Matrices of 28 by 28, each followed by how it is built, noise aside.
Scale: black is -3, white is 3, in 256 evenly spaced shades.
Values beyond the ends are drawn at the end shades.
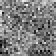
smooth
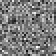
blocks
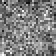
smooth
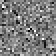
banded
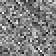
Toeplitz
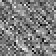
Toeplitz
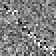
banded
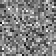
noise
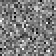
noise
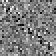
banded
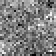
smooth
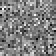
noise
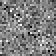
banded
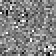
block diagonal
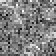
smooth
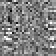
low rank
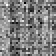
blocks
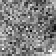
smooth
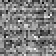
blocks
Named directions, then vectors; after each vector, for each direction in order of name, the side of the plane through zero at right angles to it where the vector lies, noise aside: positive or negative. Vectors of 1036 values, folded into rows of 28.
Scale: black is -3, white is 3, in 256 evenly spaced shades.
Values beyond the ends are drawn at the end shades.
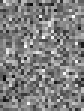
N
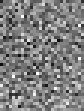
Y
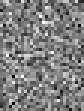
positive, negative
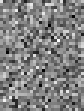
negative, negative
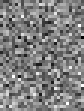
negative, positive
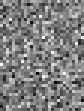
positive, negative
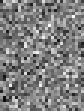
positive, positive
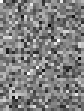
negative, negative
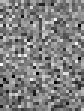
positive, negative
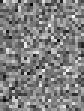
positive, positive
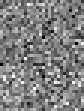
negative, positive
